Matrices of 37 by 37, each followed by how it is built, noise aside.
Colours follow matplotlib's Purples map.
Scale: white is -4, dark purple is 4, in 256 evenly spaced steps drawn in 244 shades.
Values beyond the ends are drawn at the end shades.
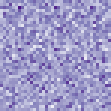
repeating columns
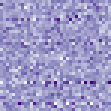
uneven rows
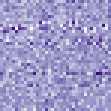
uneven rows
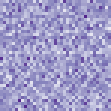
repeating columns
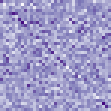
diagonal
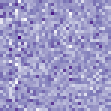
uneven columns
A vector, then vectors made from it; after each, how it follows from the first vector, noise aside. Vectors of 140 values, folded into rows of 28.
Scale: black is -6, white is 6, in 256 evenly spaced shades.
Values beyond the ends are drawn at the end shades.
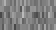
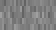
negated, shrunk.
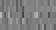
negated, partly zeroed.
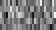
reversed, negated, scaled up.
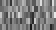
reversed, negated, scaled up.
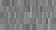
wrapped around, shrunk.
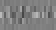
negated, partly zeroed.
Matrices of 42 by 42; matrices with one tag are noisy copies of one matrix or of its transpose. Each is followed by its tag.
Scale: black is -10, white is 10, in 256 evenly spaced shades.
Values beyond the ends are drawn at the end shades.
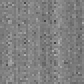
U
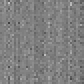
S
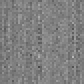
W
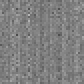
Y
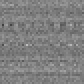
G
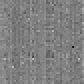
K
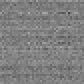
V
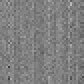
S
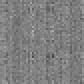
K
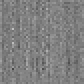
V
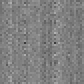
U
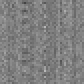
G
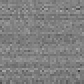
S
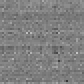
K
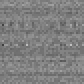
G
